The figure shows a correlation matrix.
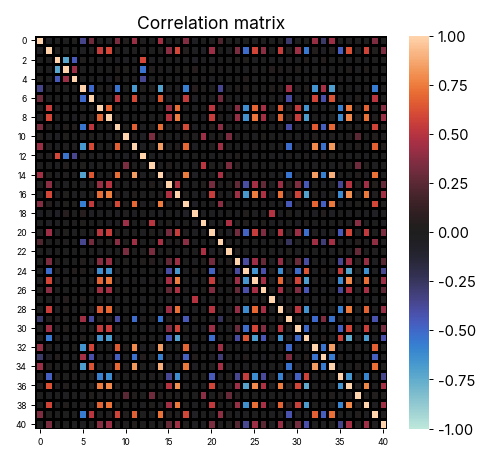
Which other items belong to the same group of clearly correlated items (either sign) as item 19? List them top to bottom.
10, 13, 22, 37
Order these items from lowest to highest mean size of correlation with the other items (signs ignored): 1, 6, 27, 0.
27, 0, 6, 1
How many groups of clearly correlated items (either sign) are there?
5
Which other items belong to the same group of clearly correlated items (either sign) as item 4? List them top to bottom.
2, 3, 12
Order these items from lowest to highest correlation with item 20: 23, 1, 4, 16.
4, 23, 1, 16
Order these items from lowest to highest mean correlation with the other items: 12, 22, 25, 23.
12, 22, 23, 25
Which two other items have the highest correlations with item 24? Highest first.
31, 35
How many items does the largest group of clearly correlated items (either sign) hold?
17
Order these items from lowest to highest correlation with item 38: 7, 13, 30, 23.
13, 23, 30, 7
